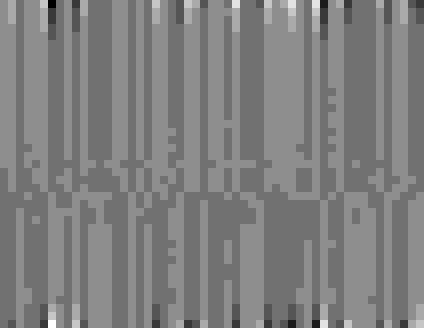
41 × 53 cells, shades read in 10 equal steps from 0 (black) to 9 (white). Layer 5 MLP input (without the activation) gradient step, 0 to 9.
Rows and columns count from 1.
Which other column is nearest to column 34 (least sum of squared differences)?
20
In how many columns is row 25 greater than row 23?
23
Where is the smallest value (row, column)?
1, 7
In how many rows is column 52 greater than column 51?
16
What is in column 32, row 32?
5
